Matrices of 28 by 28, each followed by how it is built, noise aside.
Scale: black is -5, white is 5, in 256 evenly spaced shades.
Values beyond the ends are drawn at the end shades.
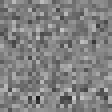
low rank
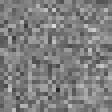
blocks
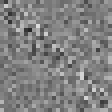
banded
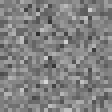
repeating rows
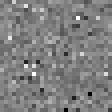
sparse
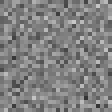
repeating rows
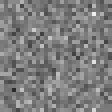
repeating rows
